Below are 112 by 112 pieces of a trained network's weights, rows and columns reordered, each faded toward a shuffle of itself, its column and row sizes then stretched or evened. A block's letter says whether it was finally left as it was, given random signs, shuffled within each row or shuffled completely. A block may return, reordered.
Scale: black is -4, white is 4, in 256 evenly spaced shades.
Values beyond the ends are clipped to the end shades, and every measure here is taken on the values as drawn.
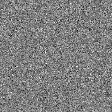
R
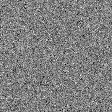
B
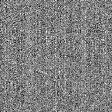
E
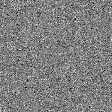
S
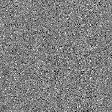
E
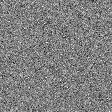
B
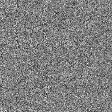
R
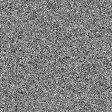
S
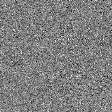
R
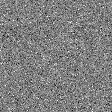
B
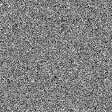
R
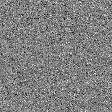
S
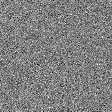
S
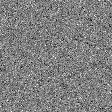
B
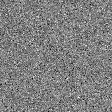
B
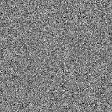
E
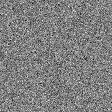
B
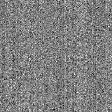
E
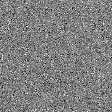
R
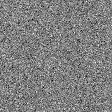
B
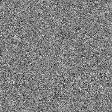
R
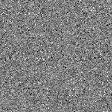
E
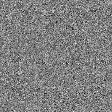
R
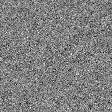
S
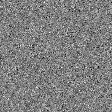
S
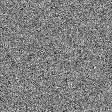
B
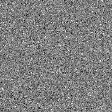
R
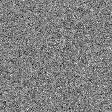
B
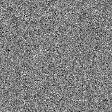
R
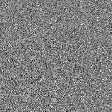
E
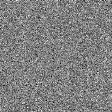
R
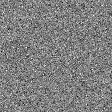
B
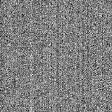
E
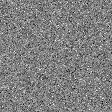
B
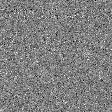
S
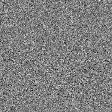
S
